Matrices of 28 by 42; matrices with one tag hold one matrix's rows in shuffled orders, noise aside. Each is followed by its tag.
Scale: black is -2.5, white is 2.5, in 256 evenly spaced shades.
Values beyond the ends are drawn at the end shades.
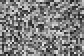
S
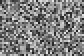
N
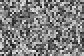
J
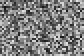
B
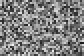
S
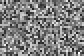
N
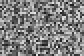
B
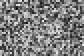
S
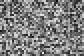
S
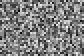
N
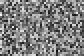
J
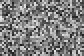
J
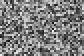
S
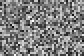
N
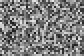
J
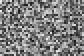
S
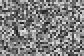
B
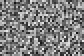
N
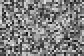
S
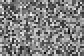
J
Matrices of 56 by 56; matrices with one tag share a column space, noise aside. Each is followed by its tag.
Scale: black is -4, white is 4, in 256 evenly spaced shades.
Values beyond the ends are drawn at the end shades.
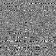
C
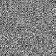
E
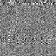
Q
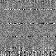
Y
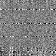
Y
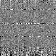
Y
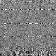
Y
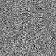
E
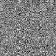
E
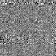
Q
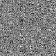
E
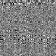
Q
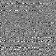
C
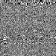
Q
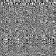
Q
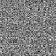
E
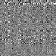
Q
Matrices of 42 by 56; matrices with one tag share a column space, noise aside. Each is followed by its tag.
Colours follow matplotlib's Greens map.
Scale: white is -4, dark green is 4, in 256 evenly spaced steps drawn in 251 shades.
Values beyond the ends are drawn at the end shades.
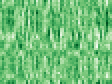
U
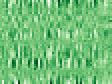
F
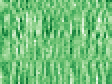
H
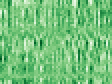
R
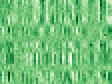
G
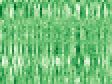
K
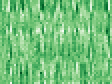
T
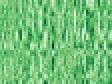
U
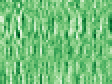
H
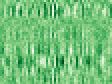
K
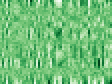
F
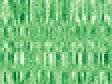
G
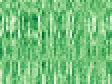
H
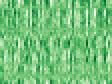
R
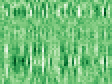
K
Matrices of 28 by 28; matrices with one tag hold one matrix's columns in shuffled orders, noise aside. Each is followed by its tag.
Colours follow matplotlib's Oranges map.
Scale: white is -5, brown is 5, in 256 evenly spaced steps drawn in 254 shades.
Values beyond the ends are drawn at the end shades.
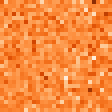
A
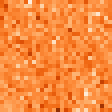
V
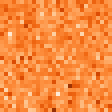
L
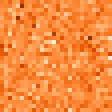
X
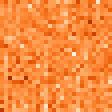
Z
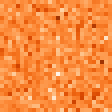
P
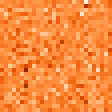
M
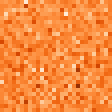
M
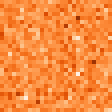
P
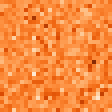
P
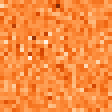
X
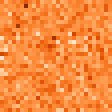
X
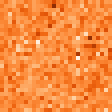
X
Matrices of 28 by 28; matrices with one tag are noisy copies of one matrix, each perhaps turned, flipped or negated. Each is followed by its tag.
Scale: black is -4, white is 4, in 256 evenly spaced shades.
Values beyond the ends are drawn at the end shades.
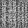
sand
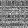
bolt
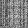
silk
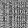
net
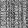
bolt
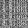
net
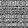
bolt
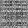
sand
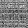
silk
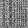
net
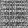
sand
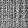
net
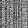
bolt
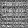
sand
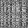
sand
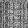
silk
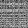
net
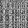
net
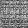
silk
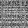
bolt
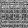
silk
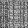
silk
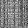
silk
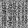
sand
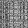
silk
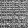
net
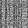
bolt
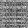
sand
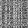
bolt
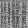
sand
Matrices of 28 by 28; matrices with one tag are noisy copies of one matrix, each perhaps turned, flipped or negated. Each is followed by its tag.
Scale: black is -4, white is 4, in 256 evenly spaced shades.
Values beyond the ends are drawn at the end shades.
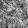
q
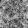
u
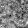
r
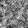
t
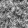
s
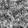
s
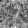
u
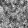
t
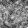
u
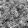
q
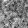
r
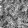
s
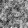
q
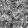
s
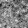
r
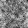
u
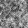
r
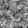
s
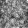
u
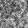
r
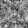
t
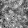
u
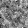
q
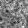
r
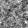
t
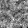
s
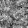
s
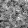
q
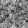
u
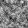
t
